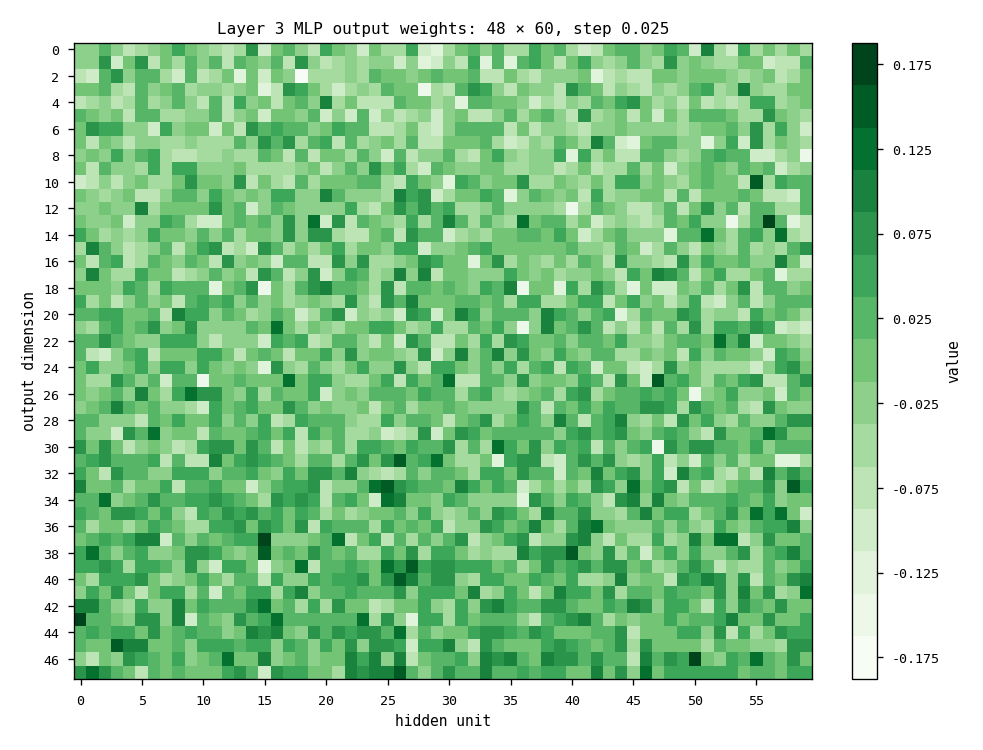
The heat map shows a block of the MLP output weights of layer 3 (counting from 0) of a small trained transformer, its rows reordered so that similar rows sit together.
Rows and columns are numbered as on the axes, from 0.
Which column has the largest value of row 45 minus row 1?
3
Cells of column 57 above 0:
19
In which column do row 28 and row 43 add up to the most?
0
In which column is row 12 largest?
5
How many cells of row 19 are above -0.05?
46
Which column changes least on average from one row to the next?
12
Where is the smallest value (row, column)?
2, 18
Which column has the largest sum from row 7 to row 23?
27
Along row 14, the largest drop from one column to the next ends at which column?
58
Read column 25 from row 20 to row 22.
-0.025 0.05 0
